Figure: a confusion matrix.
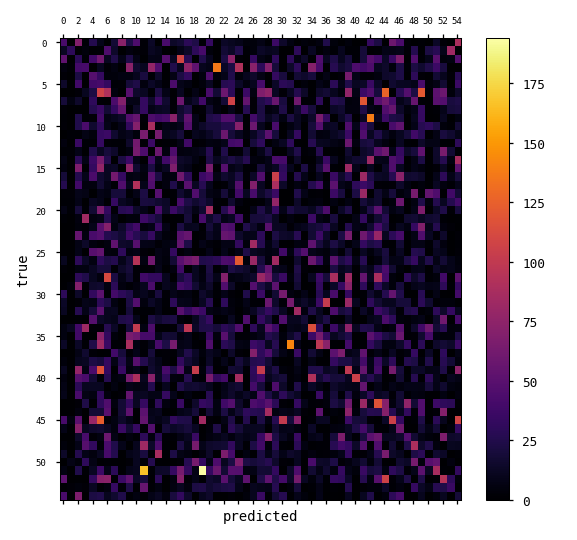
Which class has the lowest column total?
1
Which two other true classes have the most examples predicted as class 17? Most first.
34, 3
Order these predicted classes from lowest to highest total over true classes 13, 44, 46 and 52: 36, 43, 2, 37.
36, 37, 2, 43
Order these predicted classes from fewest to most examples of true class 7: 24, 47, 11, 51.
24, 47, 11, 51
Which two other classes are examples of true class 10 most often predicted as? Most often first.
12, 24
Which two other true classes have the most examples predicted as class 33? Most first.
25, 8
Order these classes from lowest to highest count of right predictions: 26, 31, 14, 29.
14, 29, 31, 26
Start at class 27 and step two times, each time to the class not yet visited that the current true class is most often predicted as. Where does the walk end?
6
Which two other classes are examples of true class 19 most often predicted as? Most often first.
29, 46
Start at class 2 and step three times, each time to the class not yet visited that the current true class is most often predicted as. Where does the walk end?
39
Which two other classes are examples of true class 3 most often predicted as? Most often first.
21, 24
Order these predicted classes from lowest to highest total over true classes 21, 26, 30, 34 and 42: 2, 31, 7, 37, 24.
31, 7, 2, 37, 24
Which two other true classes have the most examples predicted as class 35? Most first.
36, 9
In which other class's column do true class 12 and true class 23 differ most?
43
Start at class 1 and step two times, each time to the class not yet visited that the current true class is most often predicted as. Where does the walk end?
11
